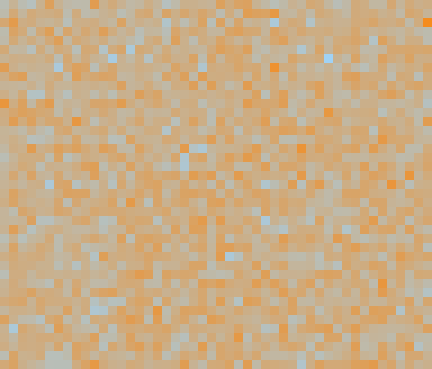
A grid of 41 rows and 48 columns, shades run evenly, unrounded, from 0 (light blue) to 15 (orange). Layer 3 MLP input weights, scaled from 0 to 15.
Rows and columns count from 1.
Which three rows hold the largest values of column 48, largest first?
3, 14, 37
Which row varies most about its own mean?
21
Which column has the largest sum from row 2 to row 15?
28
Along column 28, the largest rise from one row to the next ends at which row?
10
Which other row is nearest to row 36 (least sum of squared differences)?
23
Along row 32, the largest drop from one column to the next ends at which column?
44
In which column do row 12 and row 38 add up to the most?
32
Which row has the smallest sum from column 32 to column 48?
12
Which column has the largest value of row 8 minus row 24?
31
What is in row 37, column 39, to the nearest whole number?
9
